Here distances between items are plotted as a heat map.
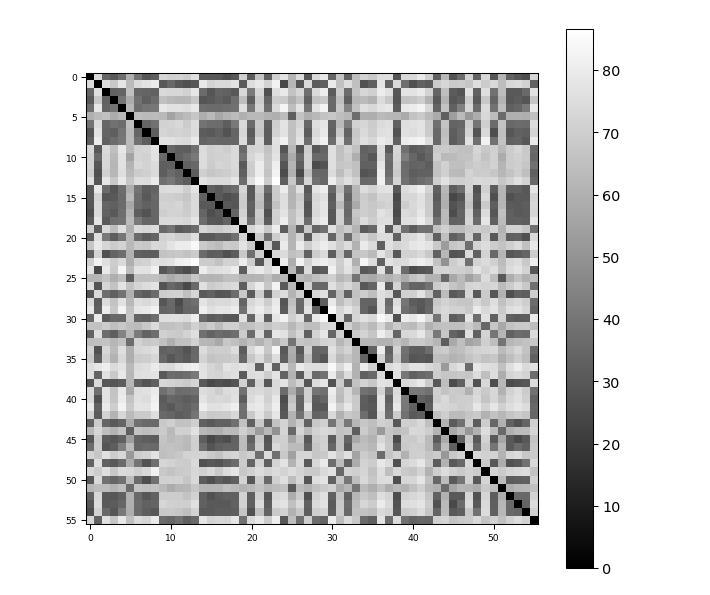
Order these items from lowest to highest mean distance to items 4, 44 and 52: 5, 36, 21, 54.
54, 5, 21, 36
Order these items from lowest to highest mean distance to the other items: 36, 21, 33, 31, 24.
24, 33, 31, 21, 36
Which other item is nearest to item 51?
25
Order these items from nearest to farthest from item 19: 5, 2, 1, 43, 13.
1, 13, 5, 43, 2
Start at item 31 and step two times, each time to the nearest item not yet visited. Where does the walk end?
42
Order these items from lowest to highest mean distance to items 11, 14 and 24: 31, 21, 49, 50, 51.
50, 51, 31, 49, 21
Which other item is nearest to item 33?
44
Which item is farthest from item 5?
49
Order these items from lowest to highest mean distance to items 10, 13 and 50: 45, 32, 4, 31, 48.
45, 48, 32, 4, 31
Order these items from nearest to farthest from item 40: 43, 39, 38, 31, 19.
19, 39, 31, 43, 38
